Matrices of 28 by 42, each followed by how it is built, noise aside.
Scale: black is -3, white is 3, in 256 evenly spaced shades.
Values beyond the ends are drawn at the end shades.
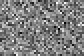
Toeplitz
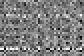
low rank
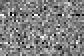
uneven rows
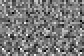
repeating columns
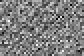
Hankel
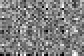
low rank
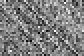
Toeplitz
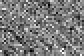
Toeplitz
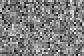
noise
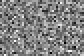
repeating rows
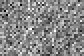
Hankel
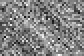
Toeplitz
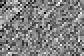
Hankel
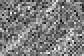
Hankel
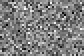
noise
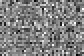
blocks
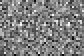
repeating columns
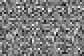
repeating columns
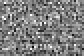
blocks
